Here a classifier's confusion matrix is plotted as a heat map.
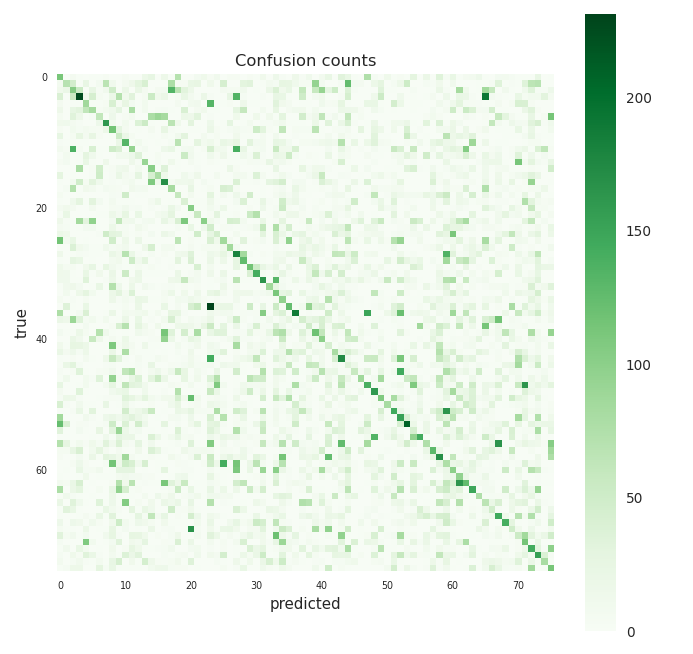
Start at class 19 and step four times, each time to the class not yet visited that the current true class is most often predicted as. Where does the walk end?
33
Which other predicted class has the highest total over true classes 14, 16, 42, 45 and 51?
59
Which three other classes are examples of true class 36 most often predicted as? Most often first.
47, 52, 31
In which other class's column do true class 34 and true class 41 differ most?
8
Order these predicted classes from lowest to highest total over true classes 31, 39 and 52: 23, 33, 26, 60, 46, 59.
26, 46, 23, 59, 60, 33
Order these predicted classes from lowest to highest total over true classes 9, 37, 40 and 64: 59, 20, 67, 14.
14, 20, 59, 67
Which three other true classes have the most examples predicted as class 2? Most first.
11, 37, 17
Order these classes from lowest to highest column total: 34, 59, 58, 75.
75, 58, 34, 59
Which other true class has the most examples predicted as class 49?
46
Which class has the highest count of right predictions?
3
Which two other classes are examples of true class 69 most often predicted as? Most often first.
20, 41
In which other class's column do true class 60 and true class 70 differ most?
27
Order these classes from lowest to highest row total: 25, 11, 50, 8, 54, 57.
50, 8, 57, 54, 25, 11
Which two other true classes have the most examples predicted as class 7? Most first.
1, 24
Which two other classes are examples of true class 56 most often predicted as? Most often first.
67, 43
